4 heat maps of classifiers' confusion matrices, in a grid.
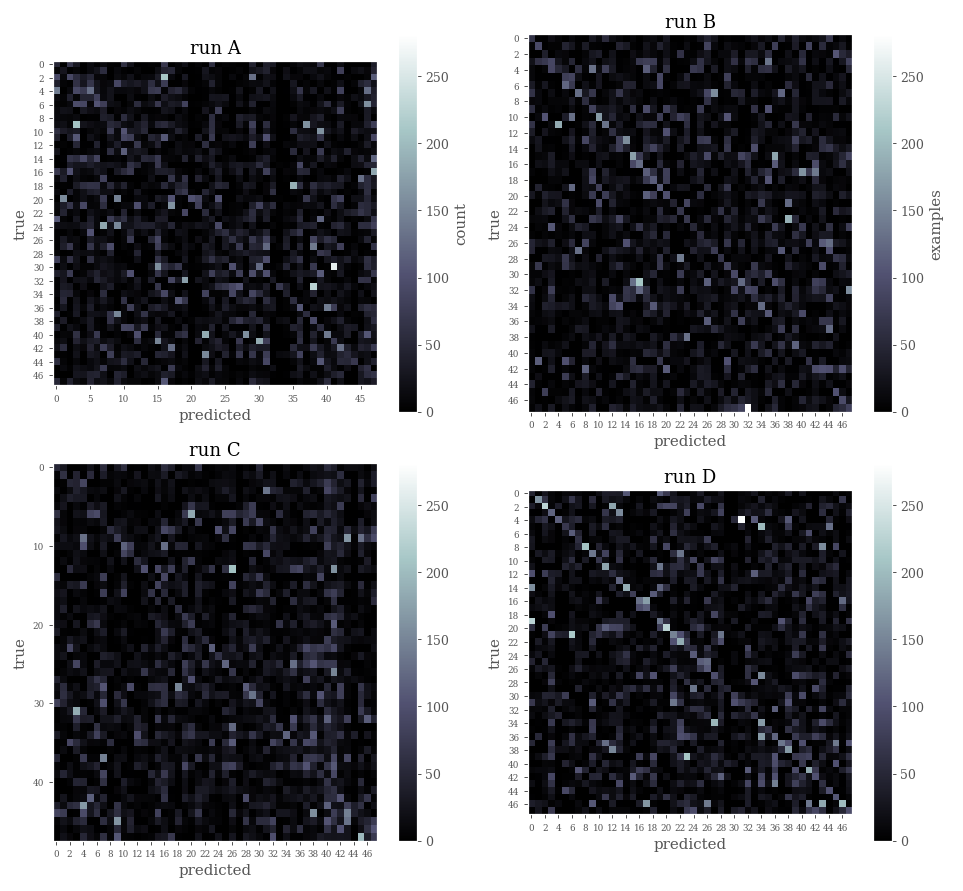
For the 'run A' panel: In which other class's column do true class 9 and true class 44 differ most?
3
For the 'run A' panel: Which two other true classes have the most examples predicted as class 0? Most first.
4, 23
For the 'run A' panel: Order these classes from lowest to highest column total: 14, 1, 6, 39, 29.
14, 1, 6, 39, 29
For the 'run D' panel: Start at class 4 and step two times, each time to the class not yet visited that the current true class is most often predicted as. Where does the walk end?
21
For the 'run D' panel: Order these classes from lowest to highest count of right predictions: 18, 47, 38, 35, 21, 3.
18, 35, 47, 3, 21, 38
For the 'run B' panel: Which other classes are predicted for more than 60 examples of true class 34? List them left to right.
12, 13, 18
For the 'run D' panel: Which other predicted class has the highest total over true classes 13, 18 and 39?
23
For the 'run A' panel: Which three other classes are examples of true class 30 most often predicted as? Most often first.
41, 15, 26
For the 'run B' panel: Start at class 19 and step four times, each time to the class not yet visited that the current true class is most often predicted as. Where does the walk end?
43
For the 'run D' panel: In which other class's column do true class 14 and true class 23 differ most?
0
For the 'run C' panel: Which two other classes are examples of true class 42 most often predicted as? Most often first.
5, 28
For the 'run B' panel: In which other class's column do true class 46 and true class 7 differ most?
27
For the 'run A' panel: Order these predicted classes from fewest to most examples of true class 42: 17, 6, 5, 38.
6, 5, 38, 17
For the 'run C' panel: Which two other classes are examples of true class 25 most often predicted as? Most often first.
35, 38
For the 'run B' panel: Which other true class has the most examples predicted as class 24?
4
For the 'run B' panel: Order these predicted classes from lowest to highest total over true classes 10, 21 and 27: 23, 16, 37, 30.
30, 16, 37, 23
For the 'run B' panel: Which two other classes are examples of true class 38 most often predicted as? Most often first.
23, 21
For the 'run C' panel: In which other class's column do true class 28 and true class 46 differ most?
18
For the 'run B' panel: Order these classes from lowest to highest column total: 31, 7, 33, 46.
7, 31, 46, 33
